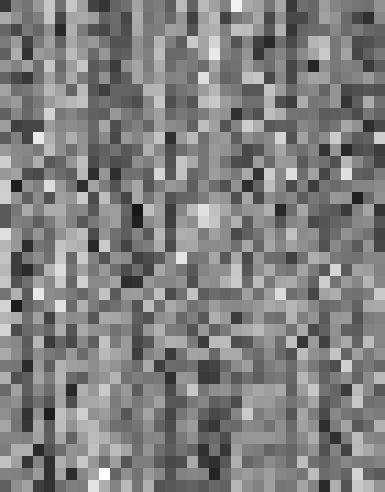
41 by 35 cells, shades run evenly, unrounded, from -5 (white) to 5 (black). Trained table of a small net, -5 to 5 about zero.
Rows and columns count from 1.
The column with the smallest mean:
8
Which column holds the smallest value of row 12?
4
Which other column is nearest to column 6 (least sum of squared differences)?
28
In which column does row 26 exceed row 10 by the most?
2
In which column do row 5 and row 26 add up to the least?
20
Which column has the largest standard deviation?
5
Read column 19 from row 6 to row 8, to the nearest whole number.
1 -4 -1
